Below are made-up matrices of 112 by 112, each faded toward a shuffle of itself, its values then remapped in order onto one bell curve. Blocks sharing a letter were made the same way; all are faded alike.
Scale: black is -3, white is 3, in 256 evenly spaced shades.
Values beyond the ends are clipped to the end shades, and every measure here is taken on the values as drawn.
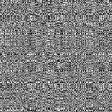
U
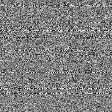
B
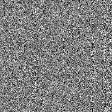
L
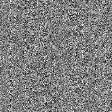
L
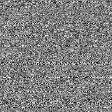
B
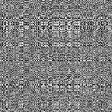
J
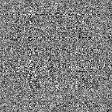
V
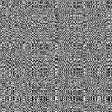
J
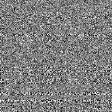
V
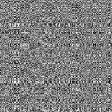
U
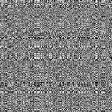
U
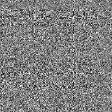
V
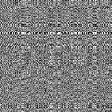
J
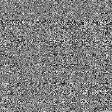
V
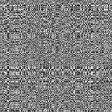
J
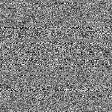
B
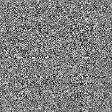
V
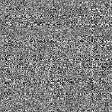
V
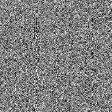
L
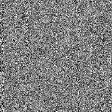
L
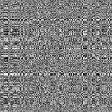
J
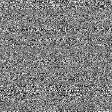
B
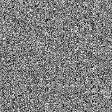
L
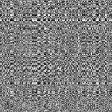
J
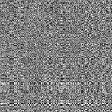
U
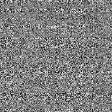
V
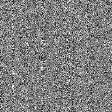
L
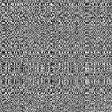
J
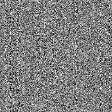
L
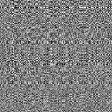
U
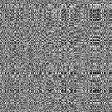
J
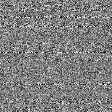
B
